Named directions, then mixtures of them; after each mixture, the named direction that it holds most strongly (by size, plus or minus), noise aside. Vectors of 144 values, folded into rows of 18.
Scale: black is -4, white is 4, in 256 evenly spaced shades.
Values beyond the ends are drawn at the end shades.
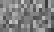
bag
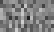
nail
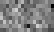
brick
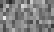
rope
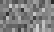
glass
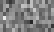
rope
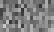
bag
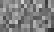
bag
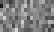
rope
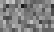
rope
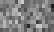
brick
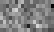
brick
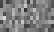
rope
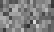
brick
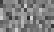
nail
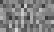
nail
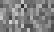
bag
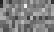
nail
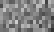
bag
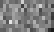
bag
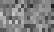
brick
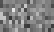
nail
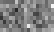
brick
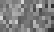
bag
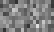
brick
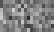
nail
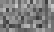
bag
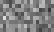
rope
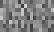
nail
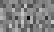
nail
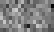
brick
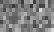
bag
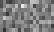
rope
